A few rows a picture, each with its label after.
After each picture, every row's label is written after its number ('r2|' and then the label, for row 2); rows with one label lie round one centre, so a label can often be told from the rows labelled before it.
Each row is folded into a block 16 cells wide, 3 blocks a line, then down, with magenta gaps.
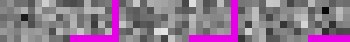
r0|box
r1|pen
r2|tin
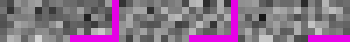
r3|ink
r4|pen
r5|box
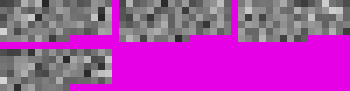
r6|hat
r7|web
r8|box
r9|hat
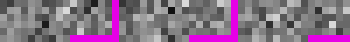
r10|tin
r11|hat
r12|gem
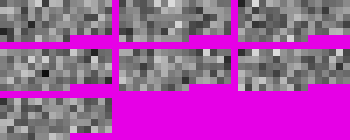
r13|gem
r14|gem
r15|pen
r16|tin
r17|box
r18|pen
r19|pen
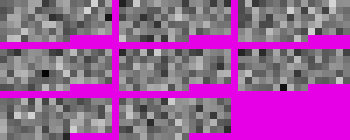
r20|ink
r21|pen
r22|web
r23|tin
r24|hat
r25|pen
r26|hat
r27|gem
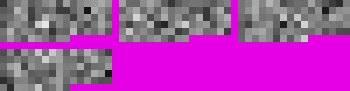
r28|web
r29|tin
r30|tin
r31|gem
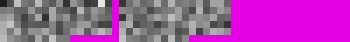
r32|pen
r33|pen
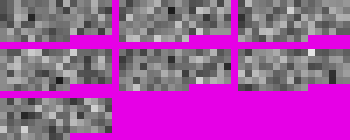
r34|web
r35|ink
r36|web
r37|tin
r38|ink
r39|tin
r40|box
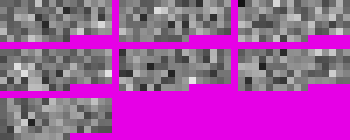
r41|hat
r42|box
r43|pen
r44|hat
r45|web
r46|gem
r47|gem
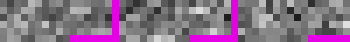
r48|ink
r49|ink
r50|hat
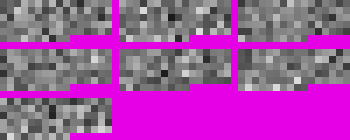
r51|hat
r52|ink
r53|gem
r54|web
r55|tin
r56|ink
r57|ink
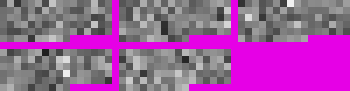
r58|gem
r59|hat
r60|gem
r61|tin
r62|web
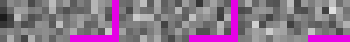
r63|web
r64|hat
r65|web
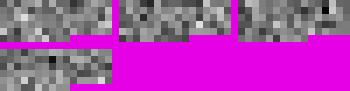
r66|hat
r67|box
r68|web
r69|ink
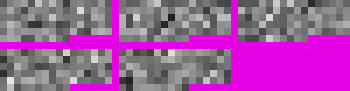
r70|pen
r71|tin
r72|hat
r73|web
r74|gem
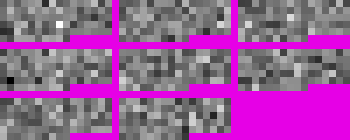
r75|gem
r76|hat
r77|pen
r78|gem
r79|ink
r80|gem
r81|pen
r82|box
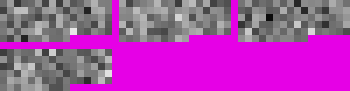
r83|web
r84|tin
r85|web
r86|hat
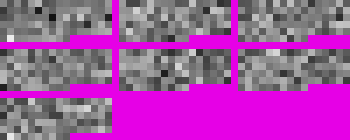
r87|ink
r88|tin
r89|hat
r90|hat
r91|tin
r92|tin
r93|ink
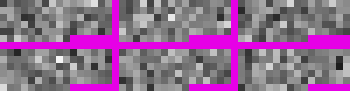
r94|gem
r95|hat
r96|web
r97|box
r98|gem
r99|hat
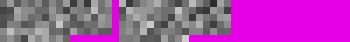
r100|web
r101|tin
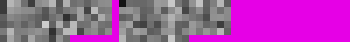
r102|web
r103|pen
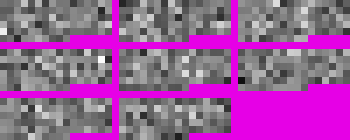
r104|hat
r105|hat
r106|tin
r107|box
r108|tin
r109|gem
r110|box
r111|box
